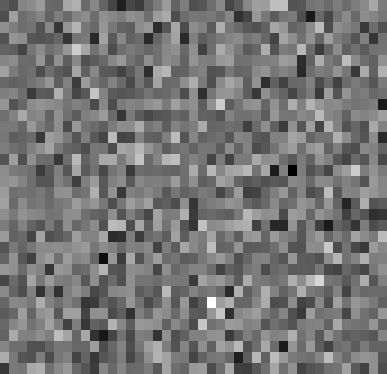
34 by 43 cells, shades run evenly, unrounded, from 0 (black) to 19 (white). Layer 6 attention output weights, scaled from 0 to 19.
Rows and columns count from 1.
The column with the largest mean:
25
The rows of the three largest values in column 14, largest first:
21, 14, 6
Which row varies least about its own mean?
17
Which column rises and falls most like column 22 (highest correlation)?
39
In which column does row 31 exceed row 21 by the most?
37
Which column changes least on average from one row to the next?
3
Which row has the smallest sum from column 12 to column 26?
1
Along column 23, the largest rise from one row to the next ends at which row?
30
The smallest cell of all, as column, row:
33, 16
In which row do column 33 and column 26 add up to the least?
29
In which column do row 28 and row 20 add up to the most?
24
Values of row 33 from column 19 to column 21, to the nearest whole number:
12 9 9
